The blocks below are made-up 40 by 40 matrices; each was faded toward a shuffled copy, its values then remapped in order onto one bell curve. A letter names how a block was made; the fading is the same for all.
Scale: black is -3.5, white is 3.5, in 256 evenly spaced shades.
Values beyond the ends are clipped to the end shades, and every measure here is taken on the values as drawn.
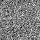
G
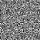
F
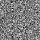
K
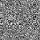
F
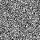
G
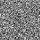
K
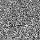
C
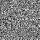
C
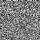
C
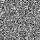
K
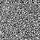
C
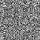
F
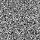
C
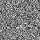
F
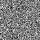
G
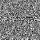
C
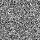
G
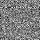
C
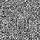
F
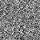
K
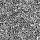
G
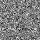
C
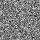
G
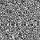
F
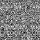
F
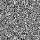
K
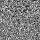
C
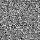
C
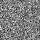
G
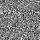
C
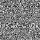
C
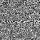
C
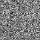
C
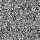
C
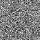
C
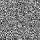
K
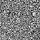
K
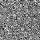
C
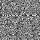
C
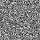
C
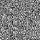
K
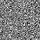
K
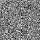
K
